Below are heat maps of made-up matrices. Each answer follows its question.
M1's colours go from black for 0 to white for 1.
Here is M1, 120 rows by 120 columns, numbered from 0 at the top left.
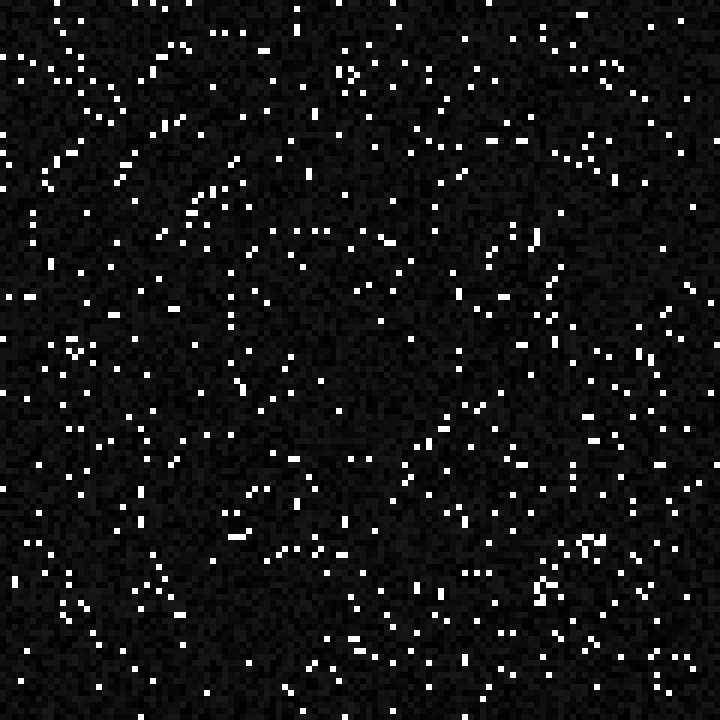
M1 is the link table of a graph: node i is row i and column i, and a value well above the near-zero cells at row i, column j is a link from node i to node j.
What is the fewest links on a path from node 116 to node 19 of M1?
6
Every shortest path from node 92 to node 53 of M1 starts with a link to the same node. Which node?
node 97
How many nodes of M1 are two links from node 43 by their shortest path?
9
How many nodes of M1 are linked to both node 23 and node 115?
1
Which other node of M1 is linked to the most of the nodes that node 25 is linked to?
node 56
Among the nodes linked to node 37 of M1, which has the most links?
node 85
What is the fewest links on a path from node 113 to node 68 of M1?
2
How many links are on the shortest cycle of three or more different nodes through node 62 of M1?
5
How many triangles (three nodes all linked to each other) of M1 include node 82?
4
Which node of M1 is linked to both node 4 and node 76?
node 49
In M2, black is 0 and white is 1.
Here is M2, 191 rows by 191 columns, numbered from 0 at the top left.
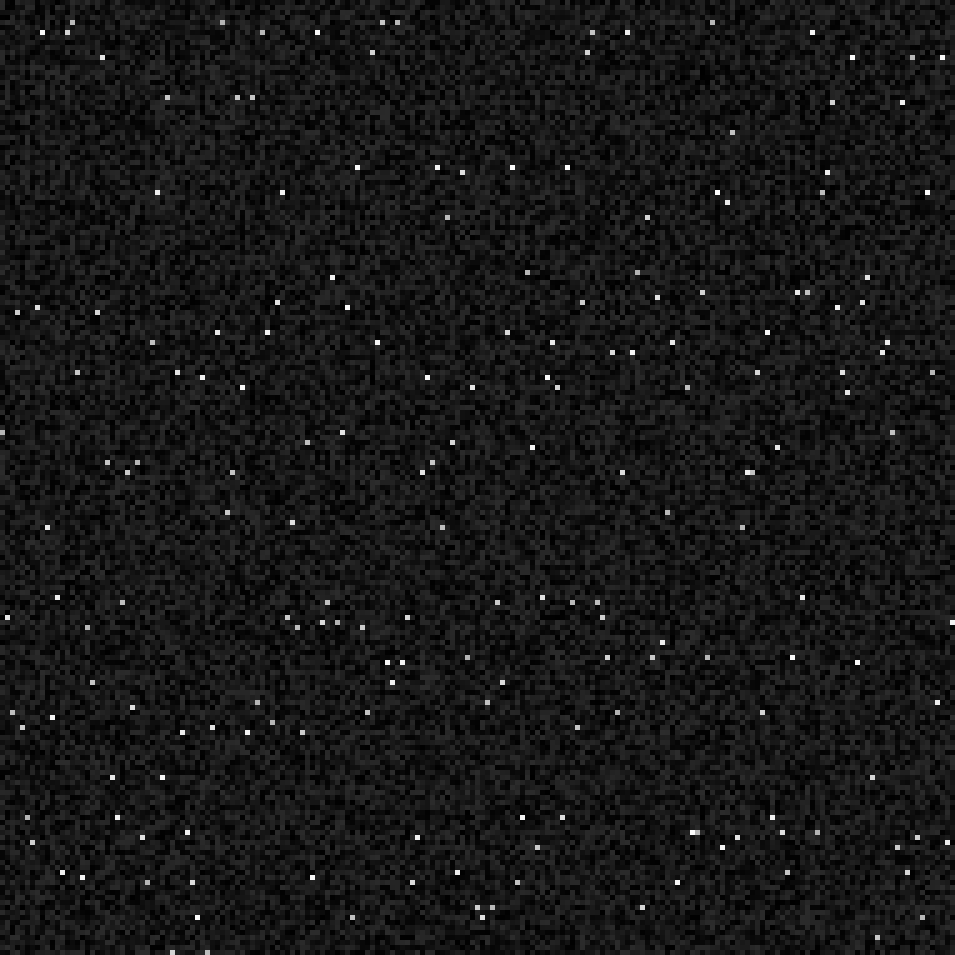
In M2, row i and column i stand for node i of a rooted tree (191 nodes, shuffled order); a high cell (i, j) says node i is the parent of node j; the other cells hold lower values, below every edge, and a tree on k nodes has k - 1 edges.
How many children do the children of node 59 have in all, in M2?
5
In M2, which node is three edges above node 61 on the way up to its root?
54
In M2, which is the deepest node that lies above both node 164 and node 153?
38
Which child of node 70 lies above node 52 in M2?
176
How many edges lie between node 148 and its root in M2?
6
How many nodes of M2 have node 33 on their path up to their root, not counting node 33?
6
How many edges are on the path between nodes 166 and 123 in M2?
5
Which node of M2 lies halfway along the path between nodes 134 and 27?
86
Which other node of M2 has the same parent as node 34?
41
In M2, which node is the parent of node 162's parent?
168
